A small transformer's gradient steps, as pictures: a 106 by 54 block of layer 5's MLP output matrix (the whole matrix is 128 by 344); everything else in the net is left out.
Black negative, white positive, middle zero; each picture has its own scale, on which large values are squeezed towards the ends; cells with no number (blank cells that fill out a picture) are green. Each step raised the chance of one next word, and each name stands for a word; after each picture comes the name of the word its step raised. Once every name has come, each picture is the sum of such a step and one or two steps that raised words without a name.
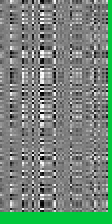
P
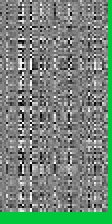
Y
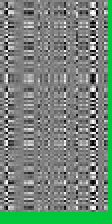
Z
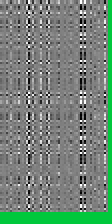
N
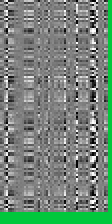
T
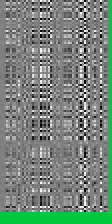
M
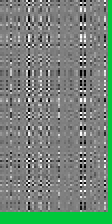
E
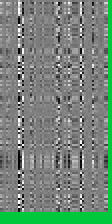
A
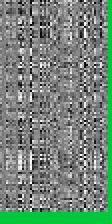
A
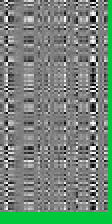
E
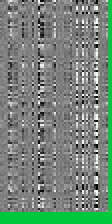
N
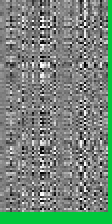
Z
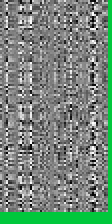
N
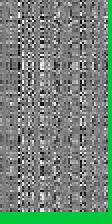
Y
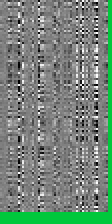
M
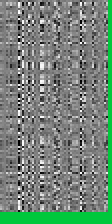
Z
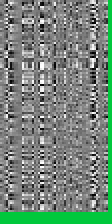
P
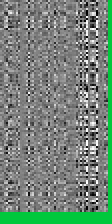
Z
